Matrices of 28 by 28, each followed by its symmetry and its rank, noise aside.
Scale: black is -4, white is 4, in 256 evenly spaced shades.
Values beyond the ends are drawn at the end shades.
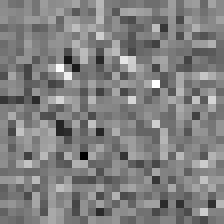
antisymmetric, rank eight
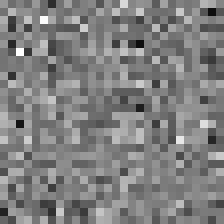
no symmetry, rank six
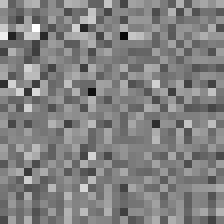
no symmetry, rank four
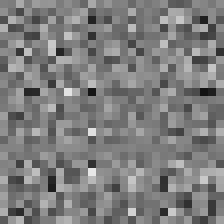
no symmetry, rank four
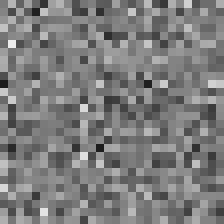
no symmetry, rank six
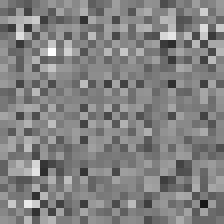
symmetric, rank four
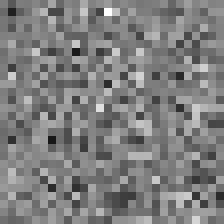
no symmetry, rank eight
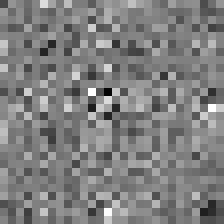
symmetric, rank four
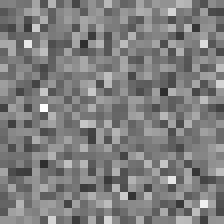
no symmetry, rank eight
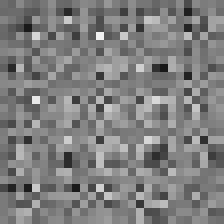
symmetric, rank four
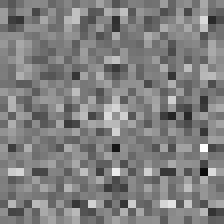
no symmetry, rank four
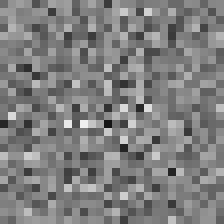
no symmetry, rank six
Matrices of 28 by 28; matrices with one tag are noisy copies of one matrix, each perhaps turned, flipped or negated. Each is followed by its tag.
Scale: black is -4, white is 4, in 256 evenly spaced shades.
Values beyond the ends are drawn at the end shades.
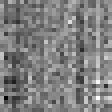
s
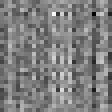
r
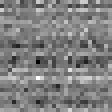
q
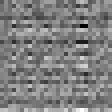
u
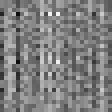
r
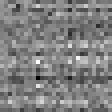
q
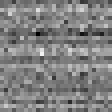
q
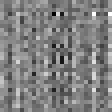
r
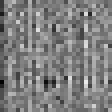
u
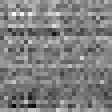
s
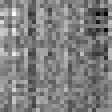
s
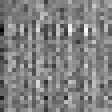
u
